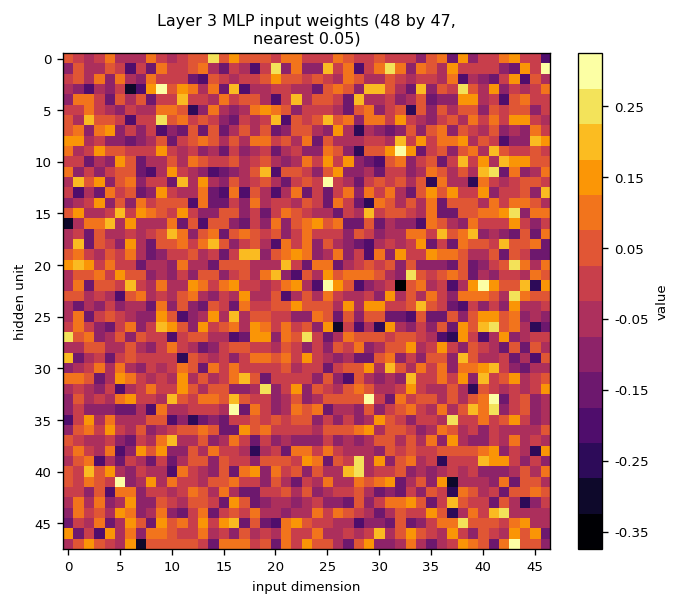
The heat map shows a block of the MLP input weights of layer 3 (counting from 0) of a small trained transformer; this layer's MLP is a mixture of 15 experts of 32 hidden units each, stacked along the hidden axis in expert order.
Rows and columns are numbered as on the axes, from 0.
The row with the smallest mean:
7
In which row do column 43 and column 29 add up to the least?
29
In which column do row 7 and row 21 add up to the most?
33
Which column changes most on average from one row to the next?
37
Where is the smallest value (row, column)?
22, 32
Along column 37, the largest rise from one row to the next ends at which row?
43
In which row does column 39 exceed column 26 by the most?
26
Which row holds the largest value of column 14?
0
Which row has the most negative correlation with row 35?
42
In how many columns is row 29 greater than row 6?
14
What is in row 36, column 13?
0.1
